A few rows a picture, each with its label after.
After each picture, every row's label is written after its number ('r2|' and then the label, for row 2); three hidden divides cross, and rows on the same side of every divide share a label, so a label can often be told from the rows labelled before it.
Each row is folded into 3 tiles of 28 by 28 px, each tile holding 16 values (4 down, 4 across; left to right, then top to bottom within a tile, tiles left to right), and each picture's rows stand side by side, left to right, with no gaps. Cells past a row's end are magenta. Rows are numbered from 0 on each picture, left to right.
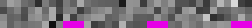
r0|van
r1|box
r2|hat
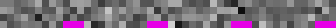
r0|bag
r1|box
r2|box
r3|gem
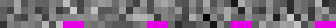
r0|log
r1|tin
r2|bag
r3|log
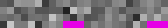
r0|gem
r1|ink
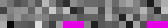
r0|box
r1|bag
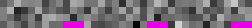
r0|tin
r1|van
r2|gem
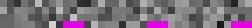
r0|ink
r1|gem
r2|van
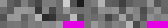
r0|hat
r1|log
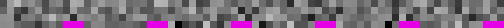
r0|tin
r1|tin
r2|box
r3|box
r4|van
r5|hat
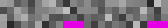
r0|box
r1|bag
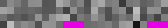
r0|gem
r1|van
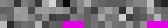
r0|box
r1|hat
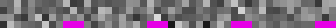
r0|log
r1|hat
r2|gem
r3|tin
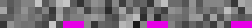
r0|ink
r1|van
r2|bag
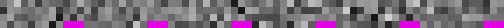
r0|van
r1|ink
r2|bag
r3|gem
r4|tin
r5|tin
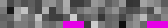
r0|hat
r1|gem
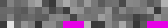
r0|gem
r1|box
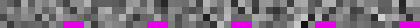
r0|bag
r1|hat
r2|bag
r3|van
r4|tin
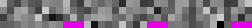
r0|hat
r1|box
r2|van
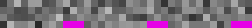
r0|gem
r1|hat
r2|log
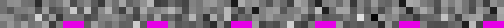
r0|log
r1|ink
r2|bag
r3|box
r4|bag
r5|bag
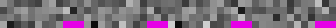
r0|box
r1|box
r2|box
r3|log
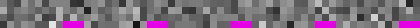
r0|ink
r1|van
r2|tin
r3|gem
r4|log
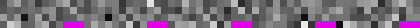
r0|log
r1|log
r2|log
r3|ink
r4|gem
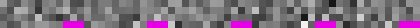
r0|hat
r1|ink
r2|box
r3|ink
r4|bag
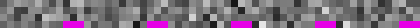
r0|tin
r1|van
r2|bag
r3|gem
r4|gem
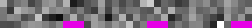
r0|hat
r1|log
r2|ink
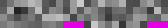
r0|tin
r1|gem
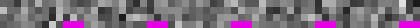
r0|ink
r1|tin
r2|gem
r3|tin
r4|hat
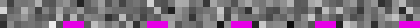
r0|ink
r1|log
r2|van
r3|gem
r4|gem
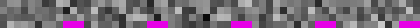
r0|gem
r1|tin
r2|tin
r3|bag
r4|log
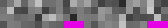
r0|tin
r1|hat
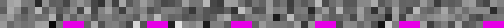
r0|van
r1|ink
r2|gem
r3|log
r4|ink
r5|box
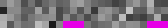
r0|van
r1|hat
